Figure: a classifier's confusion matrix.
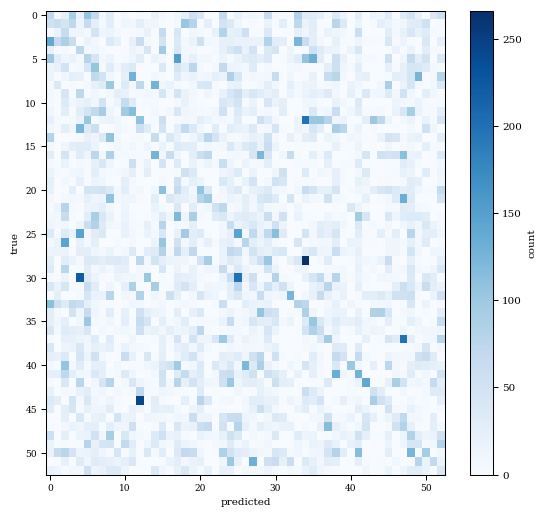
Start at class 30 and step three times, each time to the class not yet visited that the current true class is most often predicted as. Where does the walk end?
29
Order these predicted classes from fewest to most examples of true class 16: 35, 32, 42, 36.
36, 35, 42, 32
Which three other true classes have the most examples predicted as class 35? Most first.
5, 12, 36
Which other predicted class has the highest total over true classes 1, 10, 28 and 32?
34
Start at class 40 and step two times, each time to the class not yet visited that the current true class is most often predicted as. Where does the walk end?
2
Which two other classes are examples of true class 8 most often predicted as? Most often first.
14, 45
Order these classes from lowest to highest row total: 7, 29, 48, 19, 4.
19, 29, 4, 48, 7
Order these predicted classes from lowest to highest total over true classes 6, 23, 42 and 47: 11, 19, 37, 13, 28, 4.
13, 28, 4, 11, 37, 19
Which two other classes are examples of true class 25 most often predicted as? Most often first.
4, 30
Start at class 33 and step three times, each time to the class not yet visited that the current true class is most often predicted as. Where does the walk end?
17
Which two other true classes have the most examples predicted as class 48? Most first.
50, 11
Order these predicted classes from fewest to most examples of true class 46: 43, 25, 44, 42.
44, 43, 42, 25
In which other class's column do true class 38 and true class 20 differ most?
15
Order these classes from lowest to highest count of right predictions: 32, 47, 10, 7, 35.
7, 10, 47, 35, 32
